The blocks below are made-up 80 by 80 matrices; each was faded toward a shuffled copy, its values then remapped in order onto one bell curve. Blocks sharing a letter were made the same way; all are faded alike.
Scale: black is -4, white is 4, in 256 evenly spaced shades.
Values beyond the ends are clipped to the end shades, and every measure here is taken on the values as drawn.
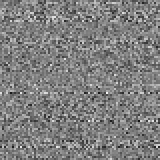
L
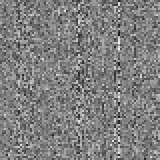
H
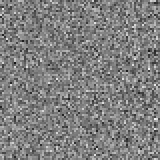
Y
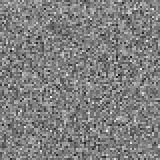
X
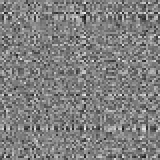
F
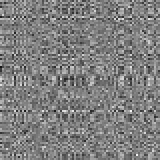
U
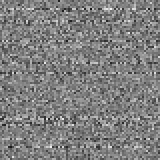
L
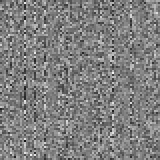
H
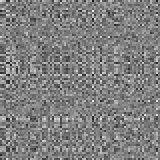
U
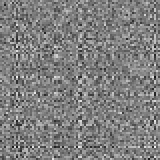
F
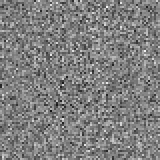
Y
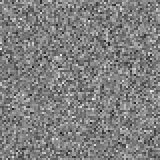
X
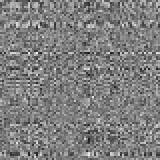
F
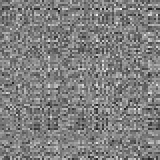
F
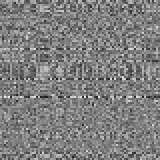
F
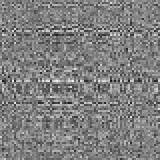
F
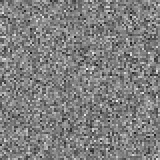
Y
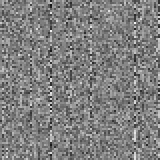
H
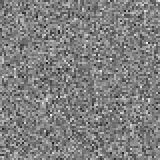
Y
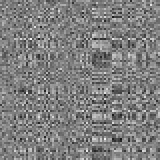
U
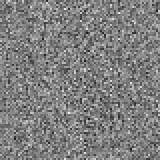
Y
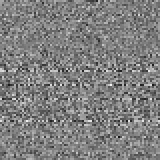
L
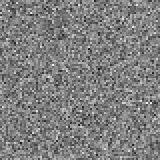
X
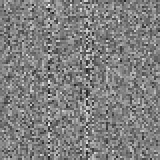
H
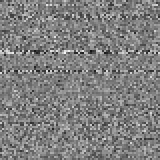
L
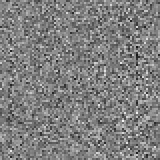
Y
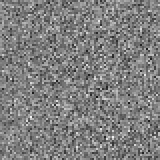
Y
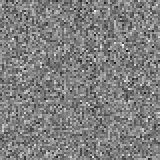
Y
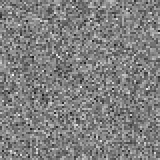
X
